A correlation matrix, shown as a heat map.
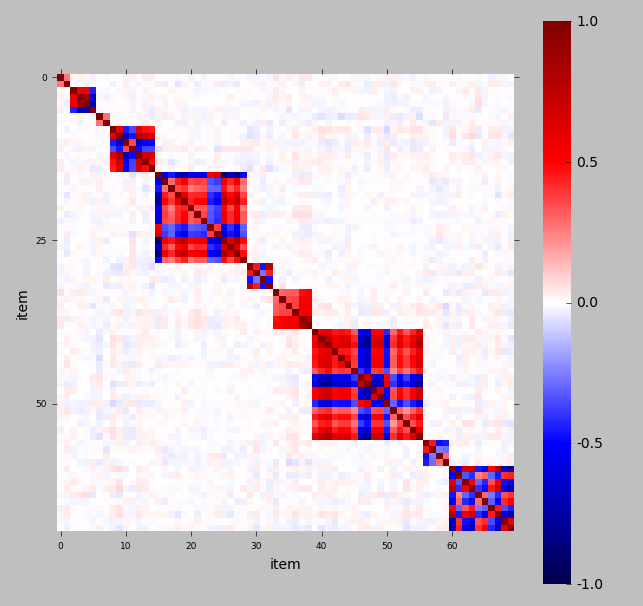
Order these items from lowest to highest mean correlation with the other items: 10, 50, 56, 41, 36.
50, 10, 56, 36, 41
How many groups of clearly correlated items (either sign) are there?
10
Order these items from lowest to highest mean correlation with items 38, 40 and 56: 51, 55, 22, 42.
22, 51, 42, 55
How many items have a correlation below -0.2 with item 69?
5
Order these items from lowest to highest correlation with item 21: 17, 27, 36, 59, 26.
59, 36, 17, 26, 27
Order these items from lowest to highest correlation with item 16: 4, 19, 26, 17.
4, 17, 26, 19
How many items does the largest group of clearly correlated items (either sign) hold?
17
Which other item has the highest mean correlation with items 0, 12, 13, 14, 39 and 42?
9
